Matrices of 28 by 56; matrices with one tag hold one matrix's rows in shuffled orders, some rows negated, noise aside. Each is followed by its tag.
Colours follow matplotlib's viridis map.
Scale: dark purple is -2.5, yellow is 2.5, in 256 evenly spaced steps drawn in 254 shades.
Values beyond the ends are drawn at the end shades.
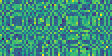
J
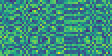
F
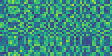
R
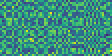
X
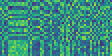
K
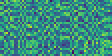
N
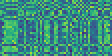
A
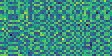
R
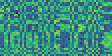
N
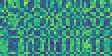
R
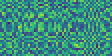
X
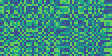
N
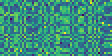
N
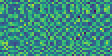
R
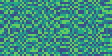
N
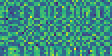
R
